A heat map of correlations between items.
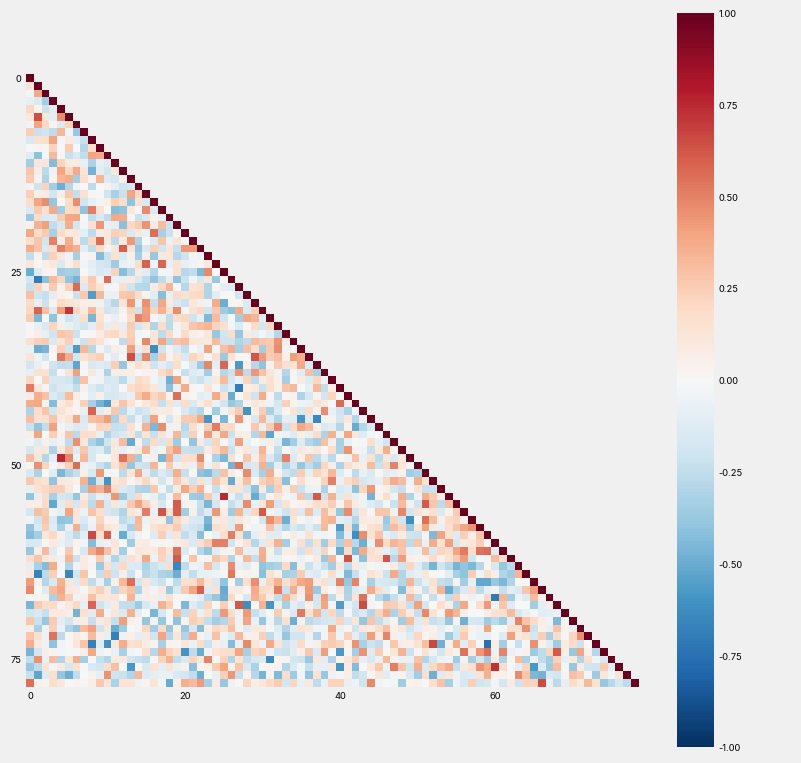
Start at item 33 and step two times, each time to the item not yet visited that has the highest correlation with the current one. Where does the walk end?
4
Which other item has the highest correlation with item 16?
20
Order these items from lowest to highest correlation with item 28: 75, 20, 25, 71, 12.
75, 71, 25, 20, 12
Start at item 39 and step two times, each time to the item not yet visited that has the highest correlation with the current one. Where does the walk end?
73
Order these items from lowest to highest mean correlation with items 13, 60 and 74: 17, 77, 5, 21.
77, 21, 5, 17
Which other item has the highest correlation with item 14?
31
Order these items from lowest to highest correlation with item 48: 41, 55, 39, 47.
47, 39, 55, 41
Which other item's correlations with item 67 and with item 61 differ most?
65
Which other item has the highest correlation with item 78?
66
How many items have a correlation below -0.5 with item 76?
3
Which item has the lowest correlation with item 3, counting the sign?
55
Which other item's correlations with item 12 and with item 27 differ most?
68
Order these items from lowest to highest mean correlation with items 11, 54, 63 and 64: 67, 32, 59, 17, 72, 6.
17, 72, 6, 67, 32, 59
